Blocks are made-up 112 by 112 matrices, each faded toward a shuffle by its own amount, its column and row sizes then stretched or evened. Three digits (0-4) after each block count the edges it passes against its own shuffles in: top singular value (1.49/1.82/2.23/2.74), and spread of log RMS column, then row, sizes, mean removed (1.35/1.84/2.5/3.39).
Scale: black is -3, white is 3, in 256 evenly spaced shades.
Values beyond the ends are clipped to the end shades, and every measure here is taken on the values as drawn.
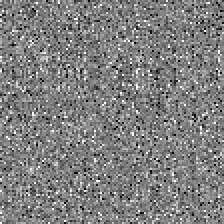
2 1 0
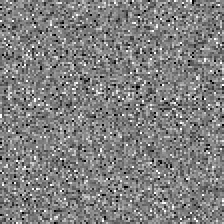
1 0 1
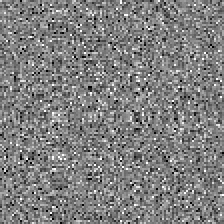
3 1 0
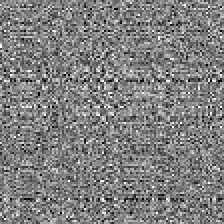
4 2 3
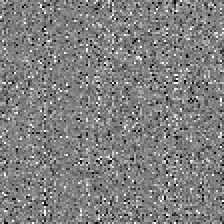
2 3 1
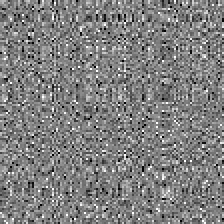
4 3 0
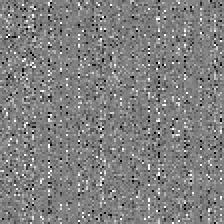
0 4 0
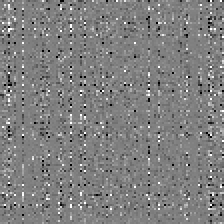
1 4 3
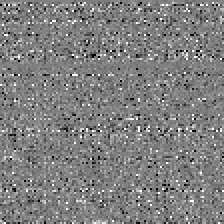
1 2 4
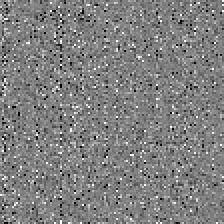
1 3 1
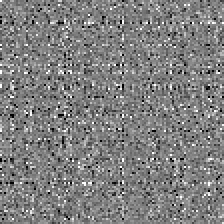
3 3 3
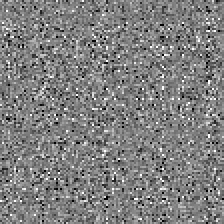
0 3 3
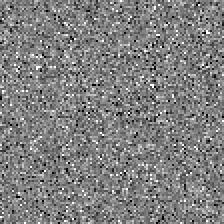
1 1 1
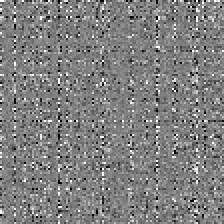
2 4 4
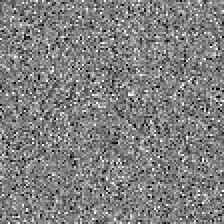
0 0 0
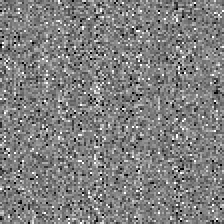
0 3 0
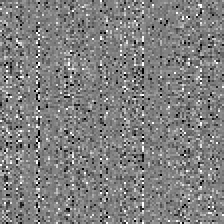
3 4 0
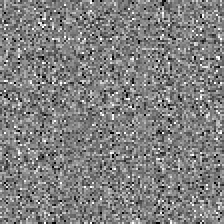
0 3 2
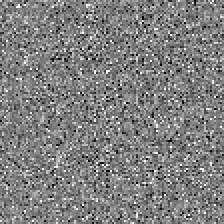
2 1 1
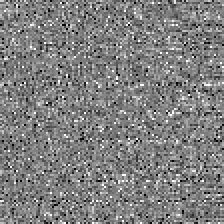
3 0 2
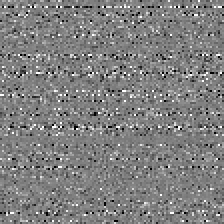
1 0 4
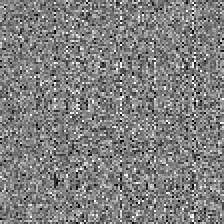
3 3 0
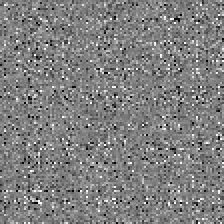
0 3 3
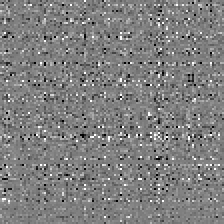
0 3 4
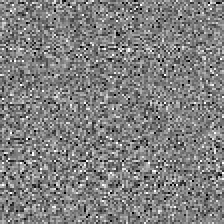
3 1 2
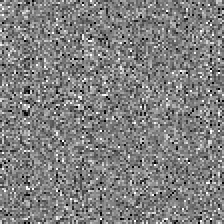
2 2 1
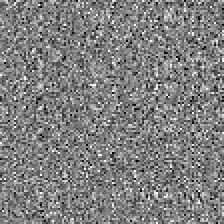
3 2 0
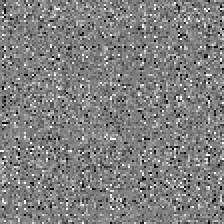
0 3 3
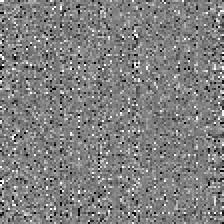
1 4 1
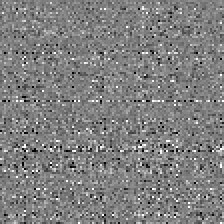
0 2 4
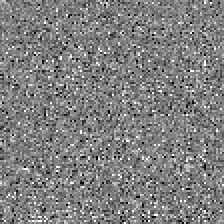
1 1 2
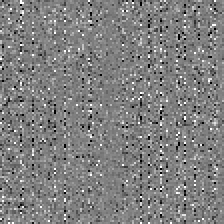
1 4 0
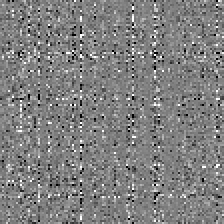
1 4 3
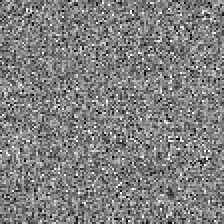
1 1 0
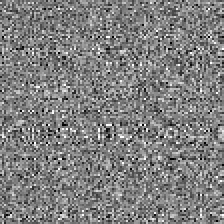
3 1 3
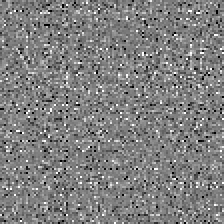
1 1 3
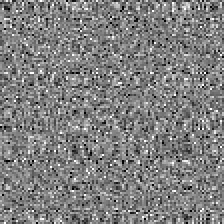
4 1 2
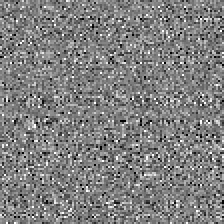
3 0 3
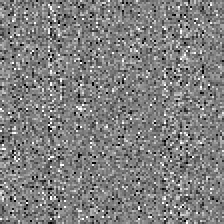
2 3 0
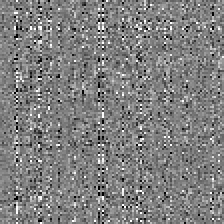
3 4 2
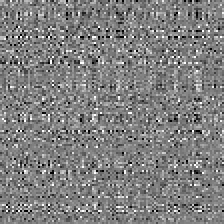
4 2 4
